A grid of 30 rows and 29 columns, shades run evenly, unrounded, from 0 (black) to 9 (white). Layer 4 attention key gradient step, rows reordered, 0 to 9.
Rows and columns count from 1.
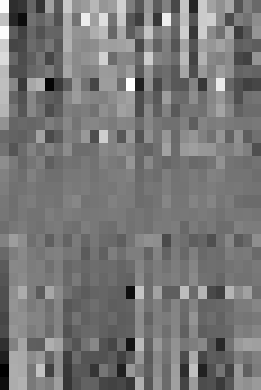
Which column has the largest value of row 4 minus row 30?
1
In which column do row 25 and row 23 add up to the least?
15
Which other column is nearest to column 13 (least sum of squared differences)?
9
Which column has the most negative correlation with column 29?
13
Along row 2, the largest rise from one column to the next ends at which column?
19
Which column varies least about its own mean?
4
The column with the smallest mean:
6
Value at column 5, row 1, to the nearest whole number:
2
